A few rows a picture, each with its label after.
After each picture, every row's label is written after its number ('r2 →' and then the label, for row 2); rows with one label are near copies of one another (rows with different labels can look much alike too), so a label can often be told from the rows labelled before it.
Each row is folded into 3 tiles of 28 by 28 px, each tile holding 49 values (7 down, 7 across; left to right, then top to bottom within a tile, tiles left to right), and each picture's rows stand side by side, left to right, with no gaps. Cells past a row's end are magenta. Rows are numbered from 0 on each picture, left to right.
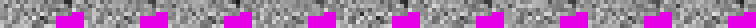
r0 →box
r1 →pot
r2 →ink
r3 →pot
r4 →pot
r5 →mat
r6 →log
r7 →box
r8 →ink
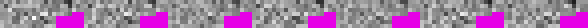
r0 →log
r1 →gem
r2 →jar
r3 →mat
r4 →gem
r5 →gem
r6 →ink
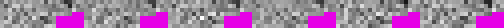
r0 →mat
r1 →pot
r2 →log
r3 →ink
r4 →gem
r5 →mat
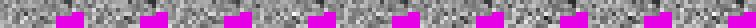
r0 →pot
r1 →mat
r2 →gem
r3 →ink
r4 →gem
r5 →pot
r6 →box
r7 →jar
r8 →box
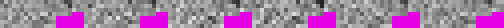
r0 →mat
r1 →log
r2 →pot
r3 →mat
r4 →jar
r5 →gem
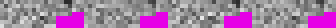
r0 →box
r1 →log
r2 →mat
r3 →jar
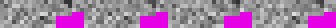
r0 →mat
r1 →pot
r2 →jar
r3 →box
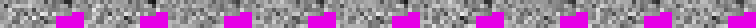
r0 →log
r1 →pot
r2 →pot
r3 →jar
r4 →ink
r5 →jar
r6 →pot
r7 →gem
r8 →jar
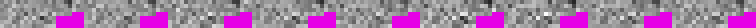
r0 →pot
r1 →mat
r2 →box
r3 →ink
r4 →jar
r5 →ink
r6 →log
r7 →log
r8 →mat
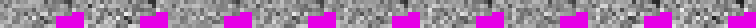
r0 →log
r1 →box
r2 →log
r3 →box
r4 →pot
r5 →gem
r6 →gem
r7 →mat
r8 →pot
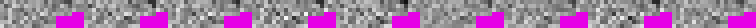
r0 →gem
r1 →mat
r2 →gem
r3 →pot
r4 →jar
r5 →mat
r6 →box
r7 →pot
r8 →gem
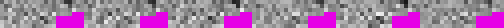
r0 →pot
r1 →pot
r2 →pot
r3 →ink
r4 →ink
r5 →log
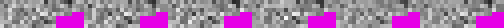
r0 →gem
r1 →gem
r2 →pot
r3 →log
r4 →pot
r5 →ink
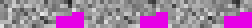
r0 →gem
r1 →pot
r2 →box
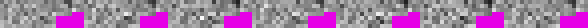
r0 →pot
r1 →mat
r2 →log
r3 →gem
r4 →ink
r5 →jar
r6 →pot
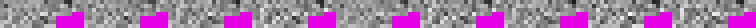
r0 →ink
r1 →box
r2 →gem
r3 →pot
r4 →ink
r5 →pot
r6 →gem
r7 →box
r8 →gem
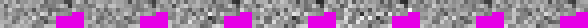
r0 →box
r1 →mat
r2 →box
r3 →jar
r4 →pot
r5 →pot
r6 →gem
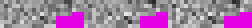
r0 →box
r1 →ink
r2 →box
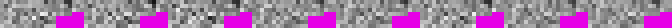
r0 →log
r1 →ink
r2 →box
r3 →gem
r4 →gem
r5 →pot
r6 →gem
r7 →gem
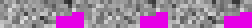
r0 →pot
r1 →pot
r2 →jar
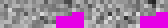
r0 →box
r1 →pot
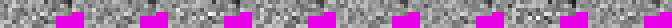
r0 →gem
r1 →jar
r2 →log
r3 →box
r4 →mat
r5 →ink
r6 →log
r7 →mat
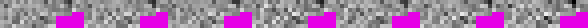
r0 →jar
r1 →ink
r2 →ink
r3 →gem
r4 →mat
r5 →ink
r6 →ink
